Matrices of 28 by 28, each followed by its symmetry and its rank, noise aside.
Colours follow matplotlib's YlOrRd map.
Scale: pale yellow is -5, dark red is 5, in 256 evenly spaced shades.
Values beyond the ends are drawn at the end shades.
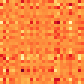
antisymmetric, rank two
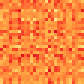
no symmetry, rank three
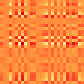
no symmetry, rank one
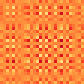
symmetric, rank one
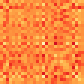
symmetric, rank two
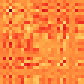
symmetric, rank three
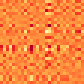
antisymmetric, rank two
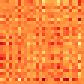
antisymmetric, rank two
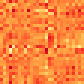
no symmetry, rank three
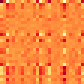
no symmetry, rank one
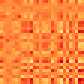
symmetric, rank one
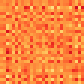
antisymmetric, rank two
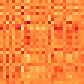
antisymmetric, rank two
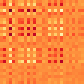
symmetric, rank one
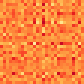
no symmetry, rank three
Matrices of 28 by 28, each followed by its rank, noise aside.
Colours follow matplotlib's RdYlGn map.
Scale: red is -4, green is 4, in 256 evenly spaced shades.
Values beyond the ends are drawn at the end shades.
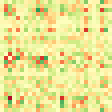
three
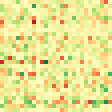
five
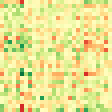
four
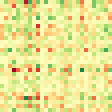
three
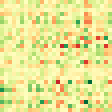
four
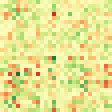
four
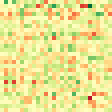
five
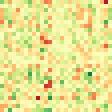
five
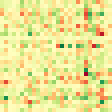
four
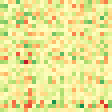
four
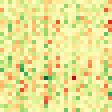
five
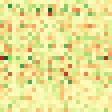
four
